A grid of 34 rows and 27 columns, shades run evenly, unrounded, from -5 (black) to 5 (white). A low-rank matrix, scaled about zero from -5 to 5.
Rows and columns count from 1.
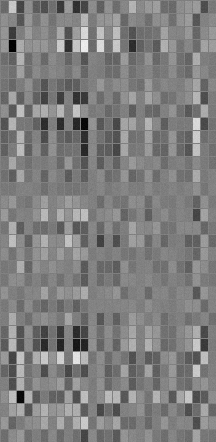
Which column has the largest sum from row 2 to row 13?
25
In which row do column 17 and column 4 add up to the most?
31
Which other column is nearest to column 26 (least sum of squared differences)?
5
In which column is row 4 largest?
11
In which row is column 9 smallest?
4
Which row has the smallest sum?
10
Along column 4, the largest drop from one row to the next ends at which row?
32
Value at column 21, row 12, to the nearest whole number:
-1
